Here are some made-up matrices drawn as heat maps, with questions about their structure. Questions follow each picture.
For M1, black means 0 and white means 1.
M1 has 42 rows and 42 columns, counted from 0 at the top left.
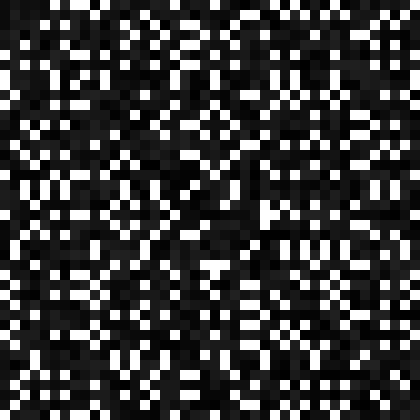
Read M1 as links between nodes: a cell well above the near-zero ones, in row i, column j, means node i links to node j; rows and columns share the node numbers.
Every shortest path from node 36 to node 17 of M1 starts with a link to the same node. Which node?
node 26
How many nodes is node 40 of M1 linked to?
10
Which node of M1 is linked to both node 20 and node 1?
node 28
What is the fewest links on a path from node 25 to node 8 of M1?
5
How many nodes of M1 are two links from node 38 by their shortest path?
2
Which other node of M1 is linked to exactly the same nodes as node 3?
node 11
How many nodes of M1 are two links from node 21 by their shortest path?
9
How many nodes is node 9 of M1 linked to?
10
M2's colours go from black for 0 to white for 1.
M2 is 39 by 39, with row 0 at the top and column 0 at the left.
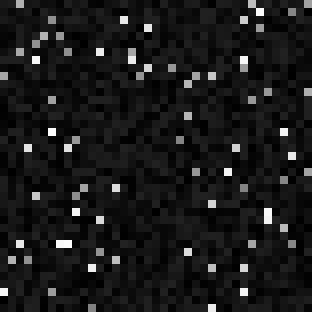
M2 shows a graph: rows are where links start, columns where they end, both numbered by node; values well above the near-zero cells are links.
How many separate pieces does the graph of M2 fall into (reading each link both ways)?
5
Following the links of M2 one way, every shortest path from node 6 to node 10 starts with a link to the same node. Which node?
node 12
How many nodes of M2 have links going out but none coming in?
3
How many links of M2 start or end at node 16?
4
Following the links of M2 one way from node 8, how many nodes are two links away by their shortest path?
9
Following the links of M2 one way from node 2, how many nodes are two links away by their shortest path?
6
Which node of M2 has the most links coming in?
node 30
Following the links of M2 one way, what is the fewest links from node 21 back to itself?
6
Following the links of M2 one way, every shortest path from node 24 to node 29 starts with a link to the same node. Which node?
node 4
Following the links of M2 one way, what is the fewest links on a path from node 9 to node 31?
2
